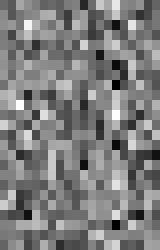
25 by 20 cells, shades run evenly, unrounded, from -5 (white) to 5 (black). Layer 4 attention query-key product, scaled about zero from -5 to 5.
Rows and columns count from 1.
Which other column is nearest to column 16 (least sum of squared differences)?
12
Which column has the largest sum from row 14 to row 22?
18
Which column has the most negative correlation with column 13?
6
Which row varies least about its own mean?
24
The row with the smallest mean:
11
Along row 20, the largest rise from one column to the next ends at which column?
3
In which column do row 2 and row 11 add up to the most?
9
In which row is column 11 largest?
17
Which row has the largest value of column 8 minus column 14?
25
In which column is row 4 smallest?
4
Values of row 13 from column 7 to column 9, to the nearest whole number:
0 -1 2
